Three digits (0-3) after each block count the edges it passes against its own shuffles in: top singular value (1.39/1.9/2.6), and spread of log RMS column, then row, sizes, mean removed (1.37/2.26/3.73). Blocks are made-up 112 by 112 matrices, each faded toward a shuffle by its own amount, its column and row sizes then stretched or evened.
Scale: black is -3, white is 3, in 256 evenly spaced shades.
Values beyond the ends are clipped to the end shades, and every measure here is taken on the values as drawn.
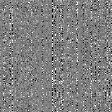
2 3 1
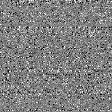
2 0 2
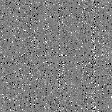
0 2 1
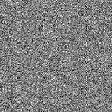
2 1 0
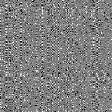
3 2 0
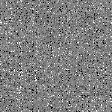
1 2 1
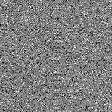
2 0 0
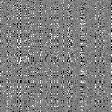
3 3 2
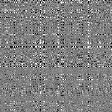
3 2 3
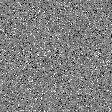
0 0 1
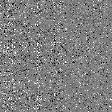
0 2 1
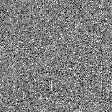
1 1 0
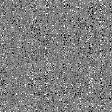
1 2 1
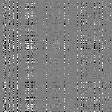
3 3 2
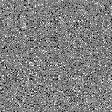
2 0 1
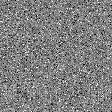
1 0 0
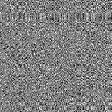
3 1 1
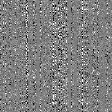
2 3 1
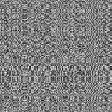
3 0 2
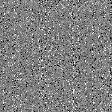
0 2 0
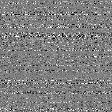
0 0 3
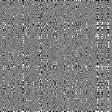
3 3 2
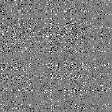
2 2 3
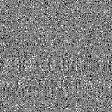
2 1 1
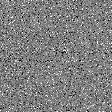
1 0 1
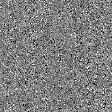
0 2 0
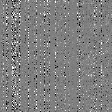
1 3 1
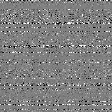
2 1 3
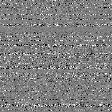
1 0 3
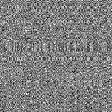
3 0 1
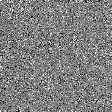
0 1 1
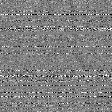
2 0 3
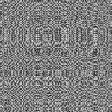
3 2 0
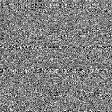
2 0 2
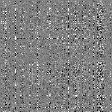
1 3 2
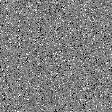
1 1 0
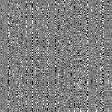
3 3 0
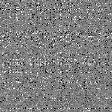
2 1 2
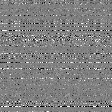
3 0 3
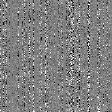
0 3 0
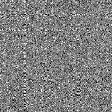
2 1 1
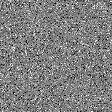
1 0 1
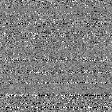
0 1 3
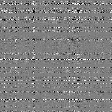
2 2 3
